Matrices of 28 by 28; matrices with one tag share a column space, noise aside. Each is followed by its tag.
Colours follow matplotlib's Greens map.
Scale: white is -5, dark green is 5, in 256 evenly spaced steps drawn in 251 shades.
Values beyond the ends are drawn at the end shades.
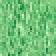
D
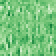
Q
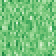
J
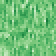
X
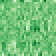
J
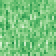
D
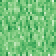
J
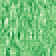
X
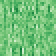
Q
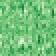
Q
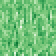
D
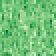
D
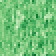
D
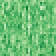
Q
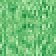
Q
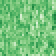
D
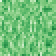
J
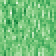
X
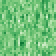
D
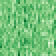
D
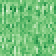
Q
